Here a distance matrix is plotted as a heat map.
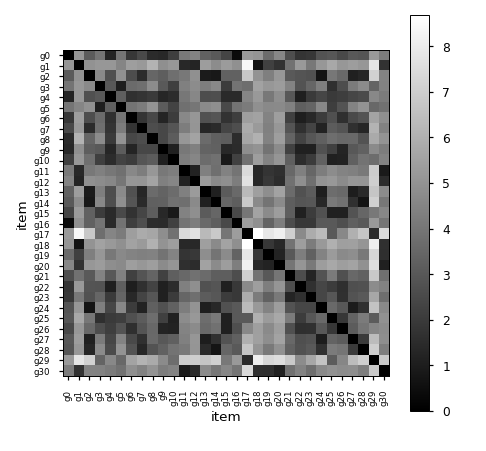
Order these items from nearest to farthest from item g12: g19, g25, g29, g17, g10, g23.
g19, g23, g10, g25, g29, g17
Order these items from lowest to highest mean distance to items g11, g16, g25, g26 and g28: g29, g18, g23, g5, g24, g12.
g23, g24, g5, g12, g18, g29
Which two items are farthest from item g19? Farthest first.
g17, g29
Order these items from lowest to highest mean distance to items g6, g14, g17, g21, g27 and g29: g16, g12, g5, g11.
g16, g5, g11, g12
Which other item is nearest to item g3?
g5
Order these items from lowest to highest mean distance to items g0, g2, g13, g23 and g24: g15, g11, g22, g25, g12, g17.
g22, g15, g25, g11, g12, g17
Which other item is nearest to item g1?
g18
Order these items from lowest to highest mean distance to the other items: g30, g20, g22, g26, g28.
g22, g26, g28, g30, g20
